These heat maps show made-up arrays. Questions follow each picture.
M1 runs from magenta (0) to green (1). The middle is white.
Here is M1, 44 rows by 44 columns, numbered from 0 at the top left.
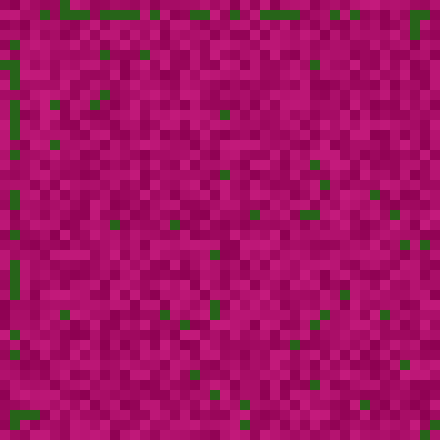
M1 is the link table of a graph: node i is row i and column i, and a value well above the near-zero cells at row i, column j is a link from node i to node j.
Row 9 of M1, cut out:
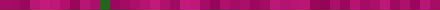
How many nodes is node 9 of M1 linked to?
1
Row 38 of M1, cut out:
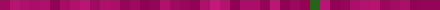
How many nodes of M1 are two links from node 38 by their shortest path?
4
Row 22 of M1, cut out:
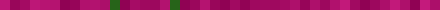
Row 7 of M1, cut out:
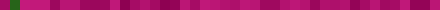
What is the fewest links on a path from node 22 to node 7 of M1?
3
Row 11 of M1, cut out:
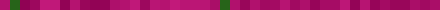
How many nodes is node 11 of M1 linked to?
2
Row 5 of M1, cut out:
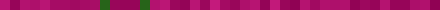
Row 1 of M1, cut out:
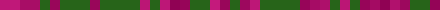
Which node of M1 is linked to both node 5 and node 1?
node 10
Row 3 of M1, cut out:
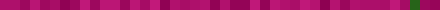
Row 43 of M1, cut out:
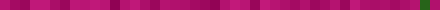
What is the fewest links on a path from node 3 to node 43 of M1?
4
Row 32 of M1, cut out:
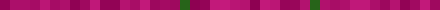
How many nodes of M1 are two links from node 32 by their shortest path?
4
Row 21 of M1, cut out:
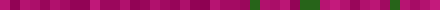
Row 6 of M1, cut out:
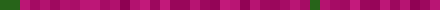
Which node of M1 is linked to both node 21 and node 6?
node 31
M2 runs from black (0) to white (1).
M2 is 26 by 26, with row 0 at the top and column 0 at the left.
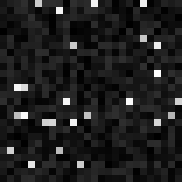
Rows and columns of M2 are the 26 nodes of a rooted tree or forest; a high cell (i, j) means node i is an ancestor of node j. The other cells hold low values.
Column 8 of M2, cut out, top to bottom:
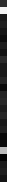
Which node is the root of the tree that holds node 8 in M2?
21
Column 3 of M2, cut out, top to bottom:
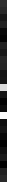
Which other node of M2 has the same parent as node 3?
2
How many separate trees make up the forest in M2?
8
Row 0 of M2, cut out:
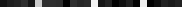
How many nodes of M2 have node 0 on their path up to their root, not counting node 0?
3
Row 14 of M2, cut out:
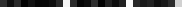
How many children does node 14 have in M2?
3
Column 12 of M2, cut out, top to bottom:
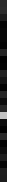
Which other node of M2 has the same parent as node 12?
24
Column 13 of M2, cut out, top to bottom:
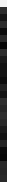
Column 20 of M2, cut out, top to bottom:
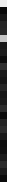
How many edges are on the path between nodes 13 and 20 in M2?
3
